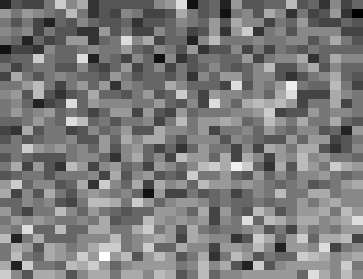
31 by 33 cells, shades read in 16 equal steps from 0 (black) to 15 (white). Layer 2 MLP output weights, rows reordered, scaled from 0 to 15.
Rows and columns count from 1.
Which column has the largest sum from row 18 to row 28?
28
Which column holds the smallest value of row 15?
32
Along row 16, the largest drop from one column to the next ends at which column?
31
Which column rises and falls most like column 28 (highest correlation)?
19
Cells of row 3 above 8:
3
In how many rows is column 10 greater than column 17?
18
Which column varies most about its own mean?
9
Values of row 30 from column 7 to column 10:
11 10 12 9
